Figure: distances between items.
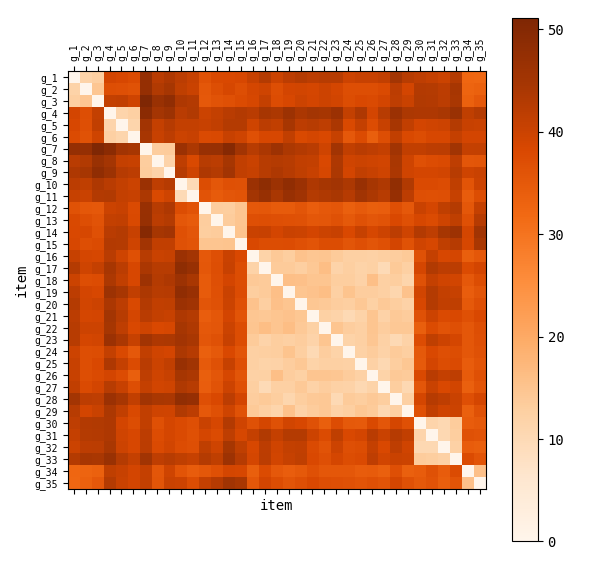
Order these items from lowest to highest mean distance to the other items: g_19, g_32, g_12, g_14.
g_19, g_12, g_32, g_14
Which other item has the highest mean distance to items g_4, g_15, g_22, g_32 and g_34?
g_7
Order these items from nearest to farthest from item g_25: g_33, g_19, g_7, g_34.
g_19, g_34, g_33, g_7
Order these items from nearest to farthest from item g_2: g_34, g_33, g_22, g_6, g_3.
g_3, g_34, g_6, g_22, g_33
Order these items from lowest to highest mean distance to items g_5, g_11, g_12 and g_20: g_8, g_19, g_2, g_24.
g_24, g_19, g_2, g_8
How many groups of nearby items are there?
8
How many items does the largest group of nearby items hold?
14
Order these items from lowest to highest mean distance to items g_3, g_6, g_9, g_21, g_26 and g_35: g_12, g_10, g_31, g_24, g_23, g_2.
g_24, g_23, g_2, g_12, g_31, g_10
